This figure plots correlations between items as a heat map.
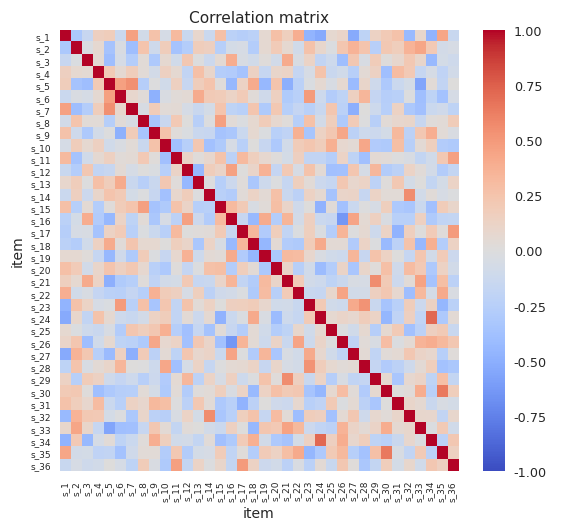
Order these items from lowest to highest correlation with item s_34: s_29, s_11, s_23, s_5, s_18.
s_29, s_11, s_5, s_23, s_18
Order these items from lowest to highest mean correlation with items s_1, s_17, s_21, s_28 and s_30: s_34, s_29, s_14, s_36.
s_34, s_14, s_36, s_29
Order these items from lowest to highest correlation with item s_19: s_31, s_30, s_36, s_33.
s_36, s_31, s_30, s_33
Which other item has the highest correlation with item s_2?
s_33
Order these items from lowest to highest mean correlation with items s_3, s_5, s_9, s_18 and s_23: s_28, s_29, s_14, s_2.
s_2, s_29, s_14, s_28
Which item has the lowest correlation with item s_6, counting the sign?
s_9
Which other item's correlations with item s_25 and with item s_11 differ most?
s_10
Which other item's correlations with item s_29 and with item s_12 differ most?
s_35
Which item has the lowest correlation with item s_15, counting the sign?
s_24
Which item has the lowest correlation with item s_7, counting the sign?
s_27
